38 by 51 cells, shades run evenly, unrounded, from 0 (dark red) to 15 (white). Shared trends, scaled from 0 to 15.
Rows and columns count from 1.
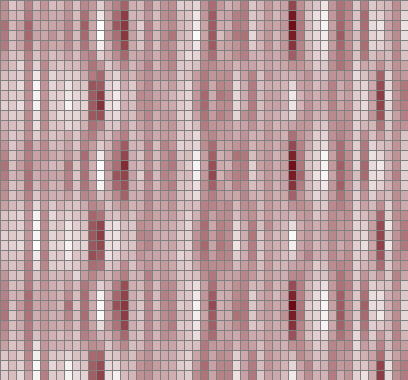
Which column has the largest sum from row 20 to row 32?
5
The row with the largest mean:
25
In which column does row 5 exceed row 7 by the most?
13
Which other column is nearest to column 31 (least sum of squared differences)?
38
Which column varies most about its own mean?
37
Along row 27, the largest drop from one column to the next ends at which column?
6
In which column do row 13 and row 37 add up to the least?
48
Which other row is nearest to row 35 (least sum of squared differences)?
21
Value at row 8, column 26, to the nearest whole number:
7
